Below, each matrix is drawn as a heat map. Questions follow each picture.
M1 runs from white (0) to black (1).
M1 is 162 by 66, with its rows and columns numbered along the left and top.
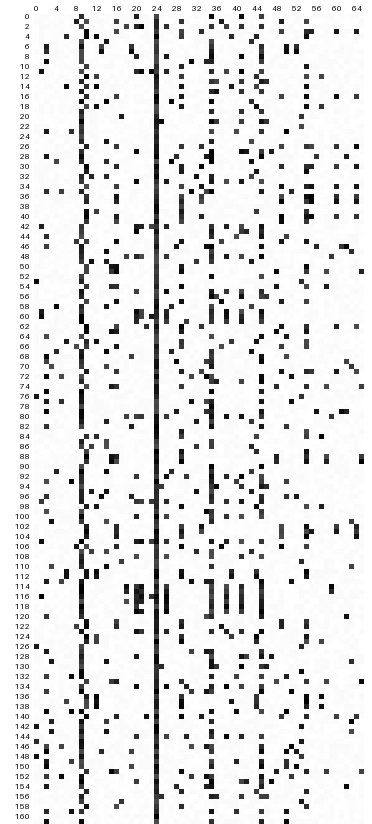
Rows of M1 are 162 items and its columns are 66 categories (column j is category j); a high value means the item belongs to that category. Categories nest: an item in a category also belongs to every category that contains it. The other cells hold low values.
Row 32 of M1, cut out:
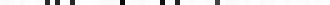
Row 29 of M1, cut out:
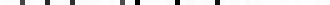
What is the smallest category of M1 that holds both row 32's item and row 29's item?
43
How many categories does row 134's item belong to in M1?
9
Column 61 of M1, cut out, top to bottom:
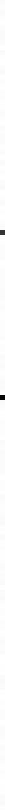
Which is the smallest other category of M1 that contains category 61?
56
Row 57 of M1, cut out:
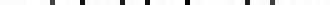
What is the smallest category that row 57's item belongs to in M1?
37
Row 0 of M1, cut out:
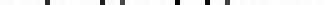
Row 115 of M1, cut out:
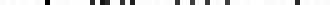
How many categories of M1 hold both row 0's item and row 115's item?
6
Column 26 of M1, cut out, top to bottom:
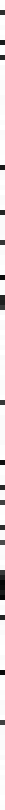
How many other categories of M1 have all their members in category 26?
7
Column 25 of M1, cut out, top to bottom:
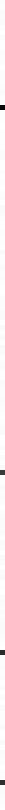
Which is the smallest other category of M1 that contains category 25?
46
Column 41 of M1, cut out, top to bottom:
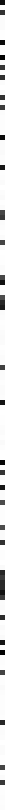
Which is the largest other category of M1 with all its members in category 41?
20
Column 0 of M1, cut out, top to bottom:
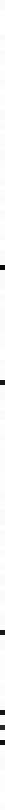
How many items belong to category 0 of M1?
6
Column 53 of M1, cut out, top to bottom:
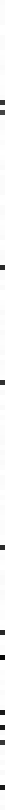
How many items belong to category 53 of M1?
11
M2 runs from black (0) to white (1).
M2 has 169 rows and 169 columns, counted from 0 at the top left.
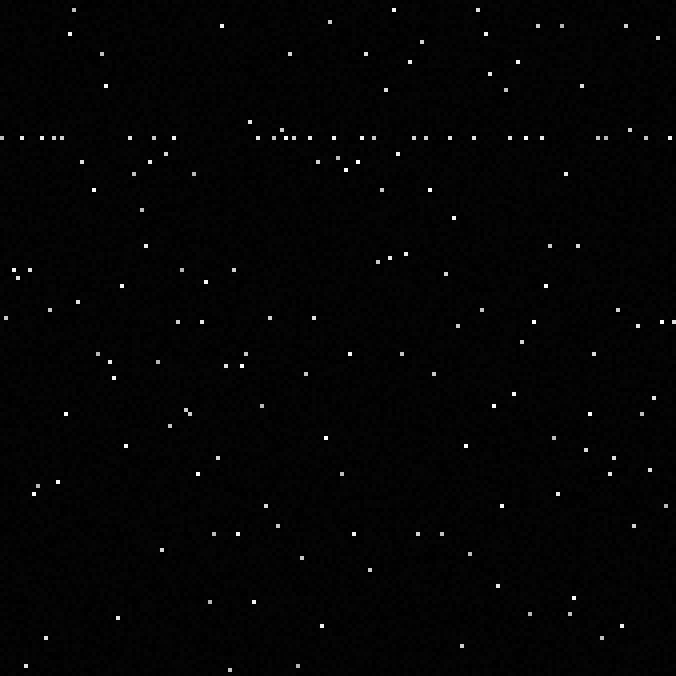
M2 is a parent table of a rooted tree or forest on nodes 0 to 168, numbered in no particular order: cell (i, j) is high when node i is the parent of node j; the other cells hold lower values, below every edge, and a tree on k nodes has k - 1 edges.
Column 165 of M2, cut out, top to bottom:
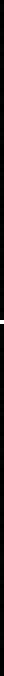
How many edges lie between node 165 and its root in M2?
6
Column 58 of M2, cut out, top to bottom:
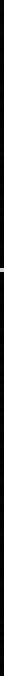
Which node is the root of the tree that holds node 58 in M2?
22
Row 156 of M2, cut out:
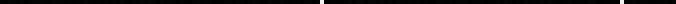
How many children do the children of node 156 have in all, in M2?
5
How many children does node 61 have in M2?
3
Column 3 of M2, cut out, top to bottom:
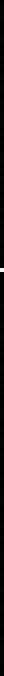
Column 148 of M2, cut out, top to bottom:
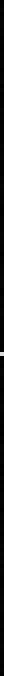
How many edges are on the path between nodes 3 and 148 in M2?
7
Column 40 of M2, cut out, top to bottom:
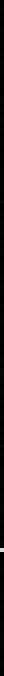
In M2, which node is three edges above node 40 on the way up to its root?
88
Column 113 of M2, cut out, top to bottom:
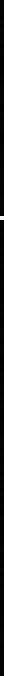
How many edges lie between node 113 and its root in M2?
4
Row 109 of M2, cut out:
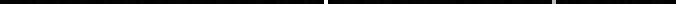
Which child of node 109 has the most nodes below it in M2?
81
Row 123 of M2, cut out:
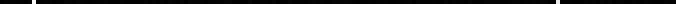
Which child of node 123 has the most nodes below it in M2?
8
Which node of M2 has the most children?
34
